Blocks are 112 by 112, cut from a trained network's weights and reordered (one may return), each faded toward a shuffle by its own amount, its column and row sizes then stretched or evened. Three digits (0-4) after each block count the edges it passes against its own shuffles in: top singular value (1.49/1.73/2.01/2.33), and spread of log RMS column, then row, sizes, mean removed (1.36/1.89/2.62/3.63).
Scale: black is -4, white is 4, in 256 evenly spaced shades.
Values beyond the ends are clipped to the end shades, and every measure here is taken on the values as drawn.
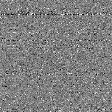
2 0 2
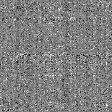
1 0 3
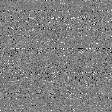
0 1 3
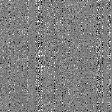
1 4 1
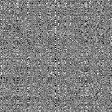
3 3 0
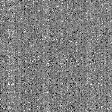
1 1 2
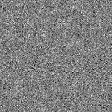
1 0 1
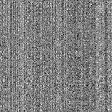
4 0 1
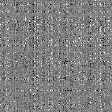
3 3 3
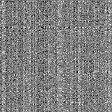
4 1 3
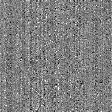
2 2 1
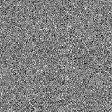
3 1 0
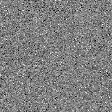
1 1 0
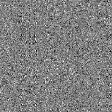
1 2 1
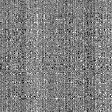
4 2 3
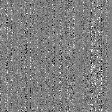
0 4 0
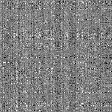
3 1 3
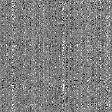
2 3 2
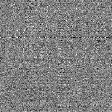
2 1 1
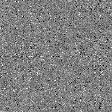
0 2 1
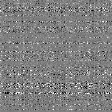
1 1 4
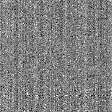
3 0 2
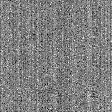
3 0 1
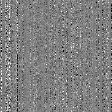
2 4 0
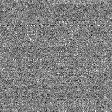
2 0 1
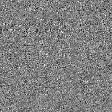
1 1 2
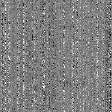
2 4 0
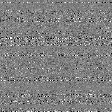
0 0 4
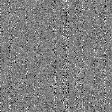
1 3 0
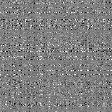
1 1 4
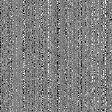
3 4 0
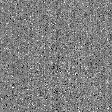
0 1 1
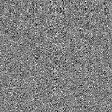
1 2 0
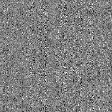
2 3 0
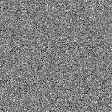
0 0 1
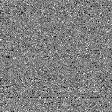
1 0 2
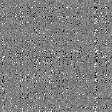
1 3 3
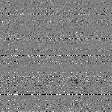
4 1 4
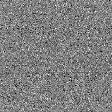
2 1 1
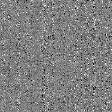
0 3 0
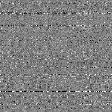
3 0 3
